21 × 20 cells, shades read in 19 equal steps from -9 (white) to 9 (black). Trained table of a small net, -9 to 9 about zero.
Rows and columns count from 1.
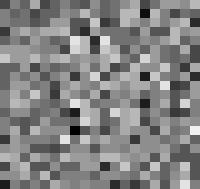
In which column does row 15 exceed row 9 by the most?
16
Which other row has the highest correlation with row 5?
6
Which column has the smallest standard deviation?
2
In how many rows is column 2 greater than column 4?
5
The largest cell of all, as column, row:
8, 15
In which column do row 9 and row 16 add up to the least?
7
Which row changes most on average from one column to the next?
9
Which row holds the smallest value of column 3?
19
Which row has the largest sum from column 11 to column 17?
21
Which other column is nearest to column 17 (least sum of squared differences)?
14
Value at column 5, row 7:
-1
